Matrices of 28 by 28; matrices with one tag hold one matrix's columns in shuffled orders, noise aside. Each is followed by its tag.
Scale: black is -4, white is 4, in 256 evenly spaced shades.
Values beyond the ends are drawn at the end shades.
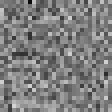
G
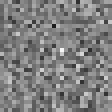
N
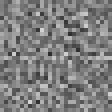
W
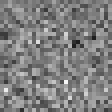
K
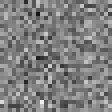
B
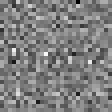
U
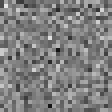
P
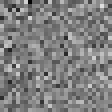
P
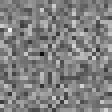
W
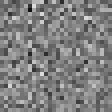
P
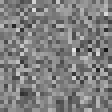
N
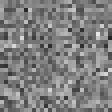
K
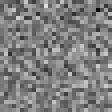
P
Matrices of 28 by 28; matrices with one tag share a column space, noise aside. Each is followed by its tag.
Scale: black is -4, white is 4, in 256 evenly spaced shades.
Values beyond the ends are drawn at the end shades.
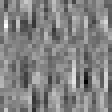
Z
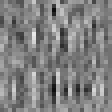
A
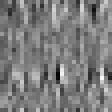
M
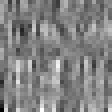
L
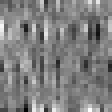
L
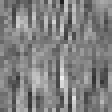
Z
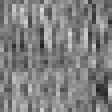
A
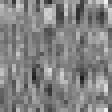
M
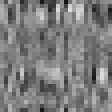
M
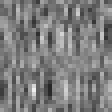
A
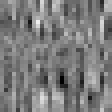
Z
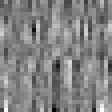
L
